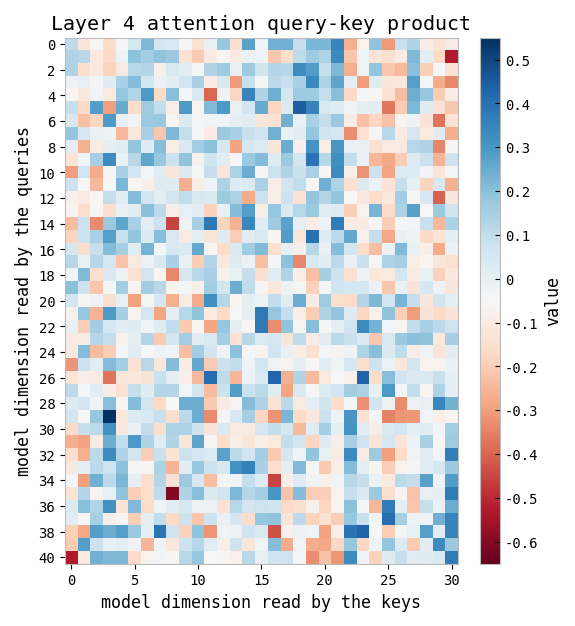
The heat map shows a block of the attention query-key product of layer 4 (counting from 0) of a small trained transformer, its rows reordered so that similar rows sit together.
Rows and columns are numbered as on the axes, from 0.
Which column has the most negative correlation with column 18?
3
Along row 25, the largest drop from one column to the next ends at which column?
11
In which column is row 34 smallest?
16
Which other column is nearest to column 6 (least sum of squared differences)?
20
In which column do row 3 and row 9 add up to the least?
29
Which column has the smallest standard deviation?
28
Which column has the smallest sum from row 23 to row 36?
0
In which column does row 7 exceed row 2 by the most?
25
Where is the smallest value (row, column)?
35, 8
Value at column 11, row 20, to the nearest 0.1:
0.3
